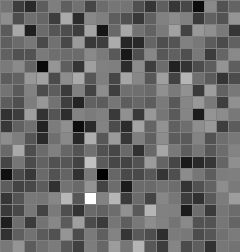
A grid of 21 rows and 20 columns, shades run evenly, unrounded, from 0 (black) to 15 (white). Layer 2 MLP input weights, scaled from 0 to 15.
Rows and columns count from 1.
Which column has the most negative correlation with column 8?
16
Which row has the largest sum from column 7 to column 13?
17
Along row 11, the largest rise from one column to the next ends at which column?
12
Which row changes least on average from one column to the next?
5
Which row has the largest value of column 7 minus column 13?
7
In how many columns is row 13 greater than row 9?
11
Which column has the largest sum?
8
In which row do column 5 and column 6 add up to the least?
10
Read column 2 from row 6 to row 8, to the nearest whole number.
8 6 5
